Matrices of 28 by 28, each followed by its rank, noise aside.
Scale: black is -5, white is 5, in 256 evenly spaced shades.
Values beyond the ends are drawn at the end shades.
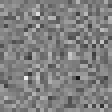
five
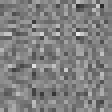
three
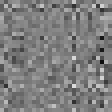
three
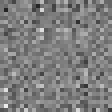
five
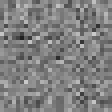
five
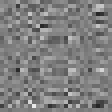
three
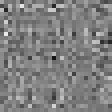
five
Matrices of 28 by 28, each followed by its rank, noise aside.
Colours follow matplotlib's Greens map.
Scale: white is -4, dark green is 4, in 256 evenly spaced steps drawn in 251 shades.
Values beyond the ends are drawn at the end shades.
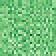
four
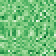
four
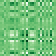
one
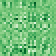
three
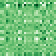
two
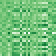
two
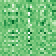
three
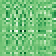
two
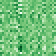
three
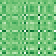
one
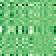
two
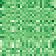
three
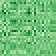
three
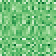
three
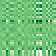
one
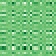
one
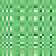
one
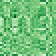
three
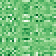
three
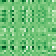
two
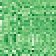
four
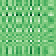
one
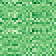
three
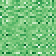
three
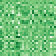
three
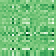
two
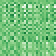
two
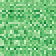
four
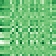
two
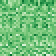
four
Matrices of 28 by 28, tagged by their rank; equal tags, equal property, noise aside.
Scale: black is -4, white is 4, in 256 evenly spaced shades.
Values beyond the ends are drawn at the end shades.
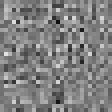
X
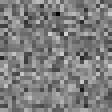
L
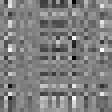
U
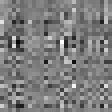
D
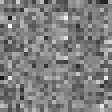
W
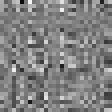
D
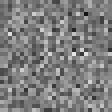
L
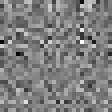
X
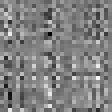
D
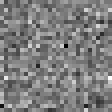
L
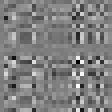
U
